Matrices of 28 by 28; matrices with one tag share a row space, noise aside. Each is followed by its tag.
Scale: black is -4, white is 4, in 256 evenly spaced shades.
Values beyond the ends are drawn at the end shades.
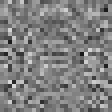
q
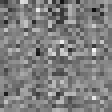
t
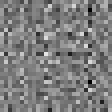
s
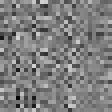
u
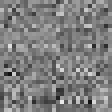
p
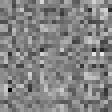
q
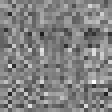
q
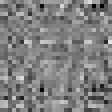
q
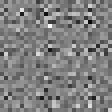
s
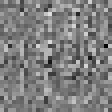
s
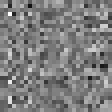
q
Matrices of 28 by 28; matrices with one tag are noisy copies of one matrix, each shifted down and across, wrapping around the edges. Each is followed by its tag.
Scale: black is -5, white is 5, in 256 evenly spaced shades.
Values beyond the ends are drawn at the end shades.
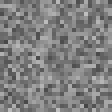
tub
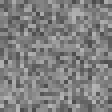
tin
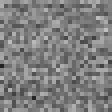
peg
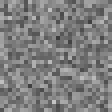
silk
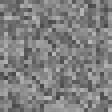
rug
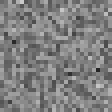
rug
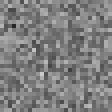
rug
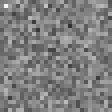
tub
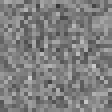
rug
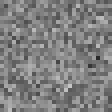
tin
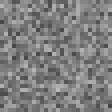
tub
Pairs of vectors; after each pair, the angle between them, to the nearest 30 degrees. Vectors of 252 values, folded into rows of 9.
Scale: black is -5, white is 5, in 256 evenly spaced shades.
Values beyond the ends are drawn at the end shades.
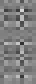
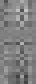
150 degrees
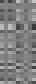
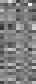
150 degrees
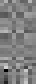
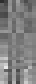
60 degrees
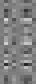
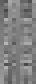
30 degrees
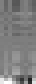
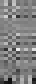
120 degrees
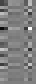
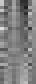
120 degrees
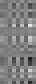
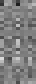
120 degrees
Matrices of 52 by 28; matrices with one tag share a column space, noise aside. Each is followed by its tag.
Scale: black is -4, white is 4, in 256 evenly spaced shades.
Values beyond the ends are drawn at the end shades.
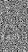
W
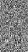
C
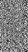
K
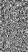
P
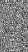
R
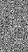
W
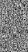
P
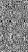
C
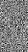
W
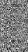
K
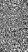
K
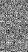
P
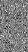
P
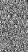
R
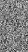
C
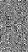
W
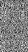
P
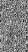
C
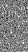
P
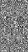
W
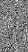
W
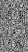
P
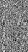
C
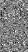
P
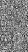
C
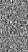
R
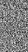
P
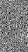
W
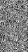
C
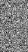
P
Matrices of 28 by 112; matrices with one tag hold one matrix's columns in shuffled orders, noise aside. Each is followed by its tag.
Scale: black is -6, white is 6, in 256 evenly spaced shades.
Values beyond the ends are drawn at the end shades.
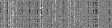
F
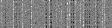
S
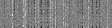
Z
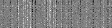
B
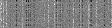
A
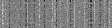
A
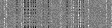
Z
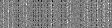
A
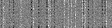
Z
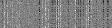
B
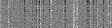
B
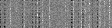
S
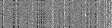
S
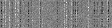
F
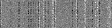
F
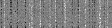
Z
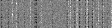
S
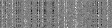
F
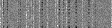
Z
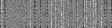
Z
